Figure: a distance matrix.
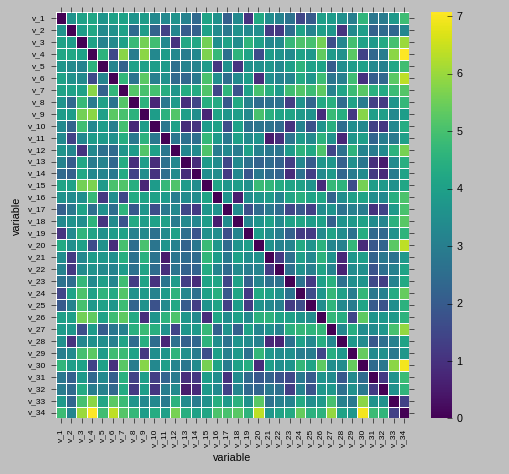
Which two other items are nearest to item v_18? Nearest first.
v_16, v_5
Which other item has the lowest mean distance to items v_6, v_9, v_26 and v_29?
v_15
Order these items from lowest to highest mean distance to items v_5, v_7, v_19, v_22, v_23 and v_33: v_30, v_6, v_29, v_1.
v_1, v_29, v_6, v_30
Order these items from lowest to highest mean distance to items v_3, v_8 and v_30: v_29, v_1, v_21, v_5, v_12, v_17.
v_12, v_17, v_21, v_5, v_1, v_29
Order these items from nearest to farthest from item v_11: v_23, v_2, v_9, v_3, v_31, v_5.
v_2, v_31, v_23, v_3, v_5, v_9
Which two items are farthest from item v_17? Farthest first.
v_34, v_7
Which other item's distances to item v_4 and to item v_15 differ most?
v_9
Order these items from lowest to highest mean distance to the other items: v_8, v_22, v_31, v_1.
v_31, v_22, v_8, v_1
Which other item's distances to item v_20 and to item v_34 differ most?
v_30
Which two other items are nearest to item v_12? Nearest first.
v_3, v_27
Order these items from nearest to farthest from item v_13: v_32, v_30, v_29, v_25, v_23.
v_32, v_23, v_25, v_30, v_29
